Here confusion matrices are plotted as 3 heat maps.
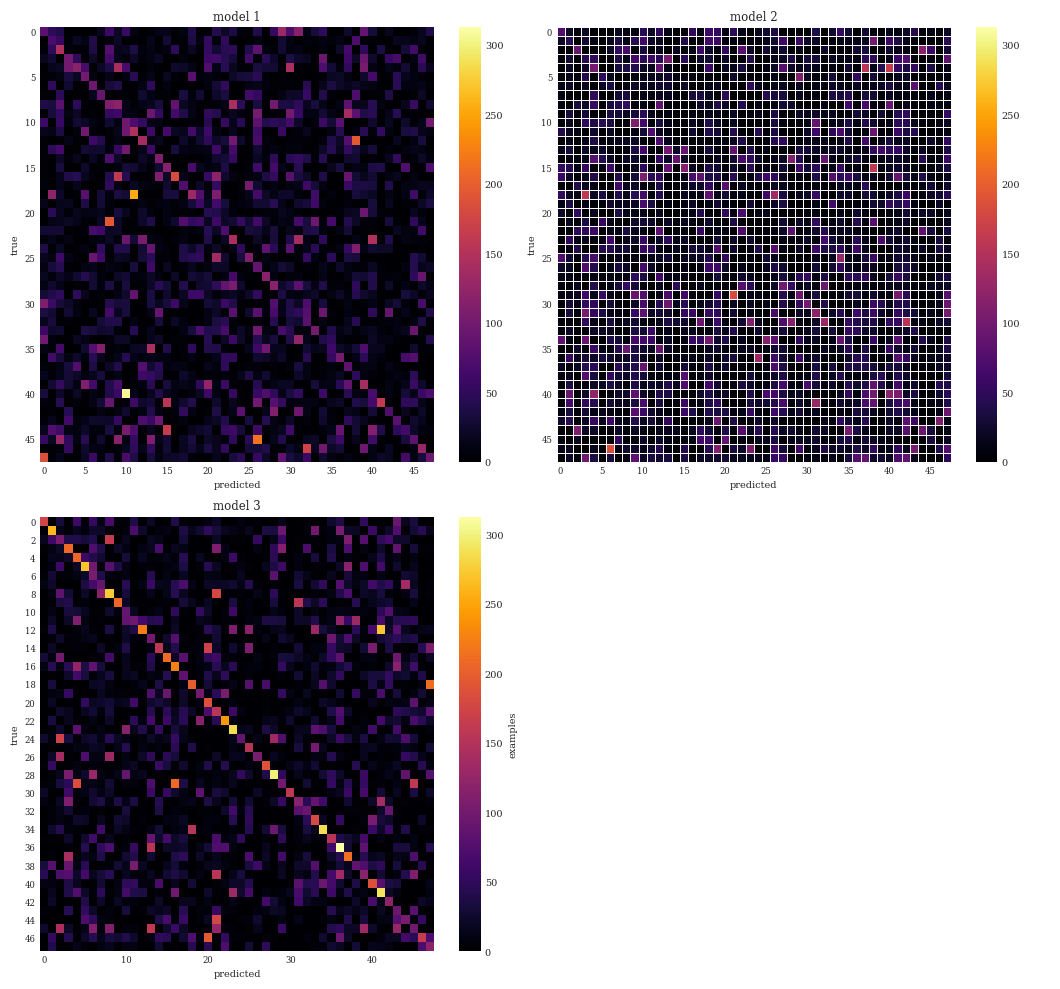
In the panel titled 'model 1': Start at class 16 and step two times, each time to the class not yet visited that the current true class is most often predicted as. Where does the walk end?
37
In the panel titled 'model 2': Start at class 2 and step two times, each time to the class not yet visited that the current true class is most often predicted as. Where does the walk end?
35
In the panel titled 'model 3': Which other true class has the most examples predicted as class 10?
23
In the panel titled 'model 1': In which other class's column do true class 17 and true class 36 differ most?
25
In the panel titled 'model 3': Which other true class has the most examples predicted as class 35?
13
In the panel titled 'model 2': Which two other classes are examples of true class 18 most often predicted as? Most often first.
3, 26
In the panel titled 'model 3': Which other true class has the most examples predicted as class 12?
11
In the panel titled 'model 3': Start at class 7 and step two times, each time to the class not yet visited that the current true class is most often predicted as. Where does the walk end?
21
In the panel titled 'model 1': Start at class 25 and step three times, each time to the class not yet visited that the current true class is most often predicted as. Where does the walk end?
23
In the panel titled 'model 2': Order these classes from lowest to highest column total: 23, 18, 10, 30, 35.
30, 23, 35, 18, 10
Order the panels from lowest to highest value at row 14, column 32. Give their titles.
model 3, model 1, model 2
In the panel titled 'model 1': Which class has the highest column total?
26
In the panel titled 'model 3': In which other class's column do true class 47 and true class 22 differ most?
19
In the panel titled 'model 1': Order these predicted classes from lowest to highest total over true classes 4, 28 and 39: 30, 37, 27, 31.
27, 31, 37, 30
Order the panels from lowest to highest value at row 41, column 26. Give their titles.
model 3, model 2, model 1
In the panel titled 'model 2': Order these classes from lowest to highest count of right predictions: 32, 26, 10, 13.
26, 10, 13, 32
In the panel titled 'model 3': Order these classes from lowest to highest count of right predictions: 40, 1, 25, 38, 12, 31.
38, 31, 25, 40, 12, 1
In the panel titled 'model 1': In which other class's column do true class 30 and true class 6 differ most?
0
